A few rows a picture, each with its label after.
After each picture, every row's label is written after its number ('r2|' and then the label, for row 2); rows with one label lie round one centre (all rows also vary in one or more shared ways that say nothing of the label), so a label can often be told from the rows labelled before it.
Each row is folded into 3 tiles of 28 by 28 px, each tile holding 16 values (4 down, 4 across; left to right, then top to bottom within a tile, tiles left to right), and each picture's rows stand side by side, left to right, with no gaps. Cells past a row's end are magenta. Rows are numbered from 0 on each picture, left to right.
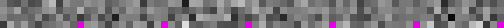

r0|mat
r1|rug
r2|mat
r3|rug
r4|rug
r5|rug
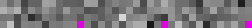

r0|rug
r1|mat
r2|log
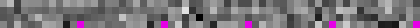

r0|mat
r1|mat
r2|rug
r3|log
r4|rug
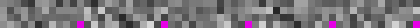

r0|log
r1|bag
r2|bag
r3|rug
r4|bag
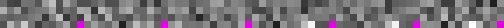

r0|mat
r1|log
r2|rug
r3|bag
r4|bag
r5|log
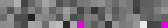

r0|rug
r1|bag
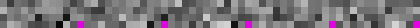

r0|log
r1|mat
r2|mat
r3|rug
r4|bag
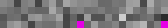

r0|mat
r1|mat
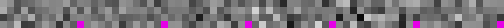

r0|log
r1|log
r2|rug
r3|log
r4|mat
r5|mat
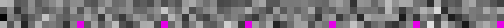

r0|rug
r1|bag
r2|bag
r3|log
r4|mat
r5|rug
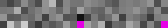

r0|mat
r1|log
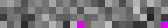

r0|rug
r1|mat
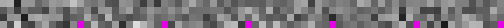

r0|mat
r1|log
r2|bag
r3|mat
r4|bag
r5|bag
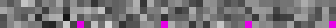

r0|bag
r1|mat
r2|log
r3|rug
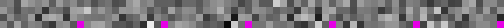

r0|bag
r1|log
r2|log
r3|bag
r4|bag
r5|mat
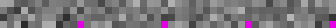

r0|log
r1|mat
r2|rug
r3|mat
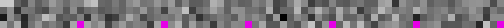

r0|rug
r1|rug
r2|rug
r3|rug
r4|mat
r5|log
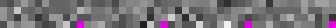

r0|bag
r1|log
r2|bag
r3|mat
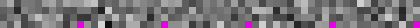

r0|mat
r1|log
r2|log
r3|rug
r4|bag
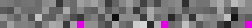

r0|mat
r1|rug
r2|mat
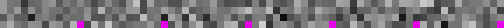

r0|rug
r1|mat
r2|bag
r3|rug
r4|mat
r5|log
